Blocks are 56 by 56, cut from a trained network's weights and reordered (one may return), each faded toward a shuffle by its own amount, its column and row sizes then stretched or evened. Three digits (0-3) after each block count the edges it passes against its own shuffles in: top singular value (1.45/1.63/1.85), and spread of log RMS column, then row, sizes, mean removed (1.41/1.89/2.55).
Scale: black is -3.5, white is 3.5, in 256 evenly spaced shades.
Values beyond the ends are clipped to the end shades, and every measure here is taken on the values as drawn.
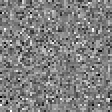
0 2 1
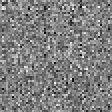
1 2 0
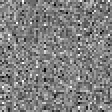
1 2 0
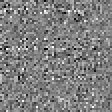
2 2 2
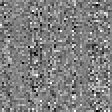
0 3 0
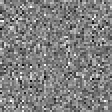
1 2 1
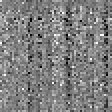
2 2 2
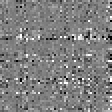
2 3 3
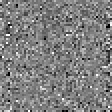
1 2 1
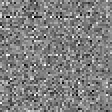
2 2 2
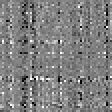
3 3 3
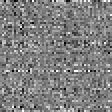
3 1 3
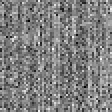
3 0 0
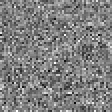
1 0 1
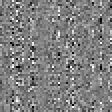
2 3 1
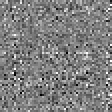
2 2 2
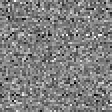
0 0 2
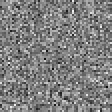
1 0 0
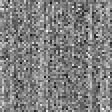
2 0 0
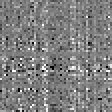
2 2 3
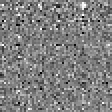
1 2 2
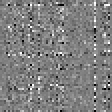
2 3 2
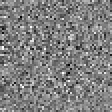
2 1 2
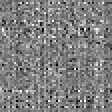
2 0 3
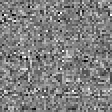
1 0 2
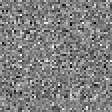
1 1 2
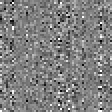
1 3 0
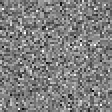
0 1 0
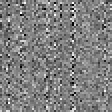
3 3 0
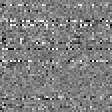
1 1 3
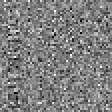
1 2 0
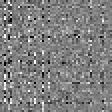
3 3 2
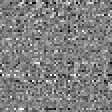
1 1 3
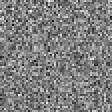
2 0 0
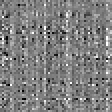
3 2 3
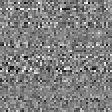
3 0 3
